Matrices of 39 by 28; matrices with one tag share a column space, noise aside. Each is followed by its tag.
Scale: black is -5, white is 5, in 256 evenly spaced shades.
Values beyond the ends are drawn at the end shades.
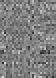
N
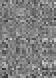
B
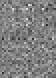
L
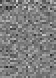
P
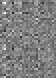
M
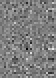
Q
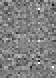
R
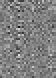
P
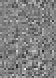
B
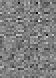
M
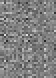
M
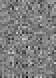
N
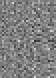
M
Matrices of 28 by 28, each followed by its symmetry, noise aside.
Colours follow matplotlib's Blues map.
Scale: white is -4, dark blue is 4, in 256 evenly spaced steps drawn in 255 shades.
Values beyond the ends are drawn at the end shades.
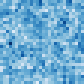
antisymmetric.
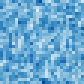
same after a half turn.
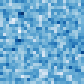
antisymmetric.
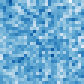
no symmetry.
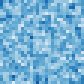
same after a half turn.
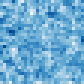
antisymmetric.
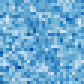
same after a half turn.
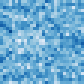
mirrored top to bottom.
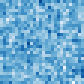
no symmetry.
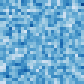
antisymmetric.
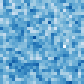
no symmetry.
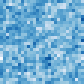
no symmetry.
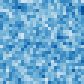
no symmetry.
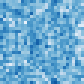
mirrored top to bottom.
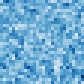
symmetric across the other diagonal.
